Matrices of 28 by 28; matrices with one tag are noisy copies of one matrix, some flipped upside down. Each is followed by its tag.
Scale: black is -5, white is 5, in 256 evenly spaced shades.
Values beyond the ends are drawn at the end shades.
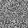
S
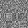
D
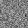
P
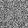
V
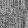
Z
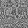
D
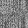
Z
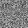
S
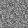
P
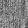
Z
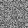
V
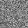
V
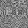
D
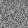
P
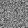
V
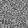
S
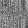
Z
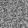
V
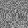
D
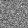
P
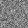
P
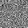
S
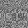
D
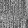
Z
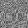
D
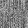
Z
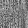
Z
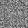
V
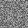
V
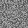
S
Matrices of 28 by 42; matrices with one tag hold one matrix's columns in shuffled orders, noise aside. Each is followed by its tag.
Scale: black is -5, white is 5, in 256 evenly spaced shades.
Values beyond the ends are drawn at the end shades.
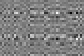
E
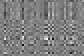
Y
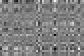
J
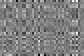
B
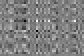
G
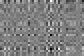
J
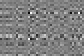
E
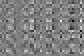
G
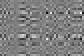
E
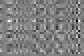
G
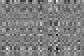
J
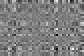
J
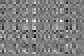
G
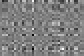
J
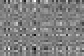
J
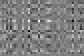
G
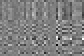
Y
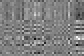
Y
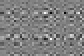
E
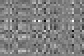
G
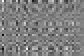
J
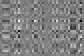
G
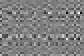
E
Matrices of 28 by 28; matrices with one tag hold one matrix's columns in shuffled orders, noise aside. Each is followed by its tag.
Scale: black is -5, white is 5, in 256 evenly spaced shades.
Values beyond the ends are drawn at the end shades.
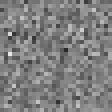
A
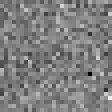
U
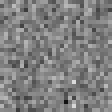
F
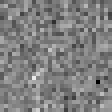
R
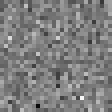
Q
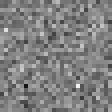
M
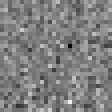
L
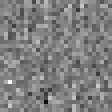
F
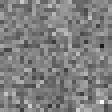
L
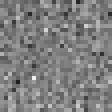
R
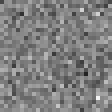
U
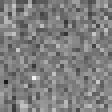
R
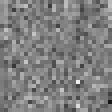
F
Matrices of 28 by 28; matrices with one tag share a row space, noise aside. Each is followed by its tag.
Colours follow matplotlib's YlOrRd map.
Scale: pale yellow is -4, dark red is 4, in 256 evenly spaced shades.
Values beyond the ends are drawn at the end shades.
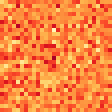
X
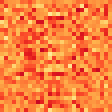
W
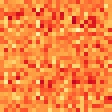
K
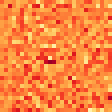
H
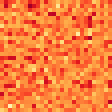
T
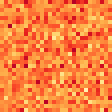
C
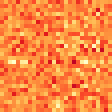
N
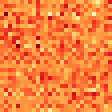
K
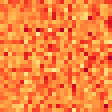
H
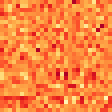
N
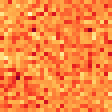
T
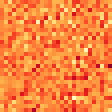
C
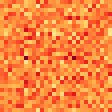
C
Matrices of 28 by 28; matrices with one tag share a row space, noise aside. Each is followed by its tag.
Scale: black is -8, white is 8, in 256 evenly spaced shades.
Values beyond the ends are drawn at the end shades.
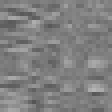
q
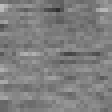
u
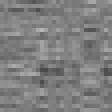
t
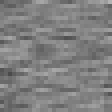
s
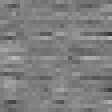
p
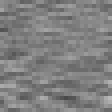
s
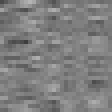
q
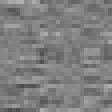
t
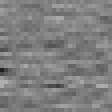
u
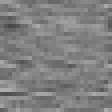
s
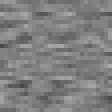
s
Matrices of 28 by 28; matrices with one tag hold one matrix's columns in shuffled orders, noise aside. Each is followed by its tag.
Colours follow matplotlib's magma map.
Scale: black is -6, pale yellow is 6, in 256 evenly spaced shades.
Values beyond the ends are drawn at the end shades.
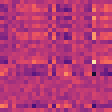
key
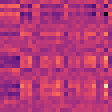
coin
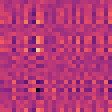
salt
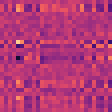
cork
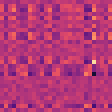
key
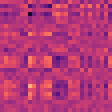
coin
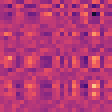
coin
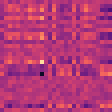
key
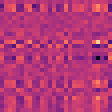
cork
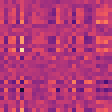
salt
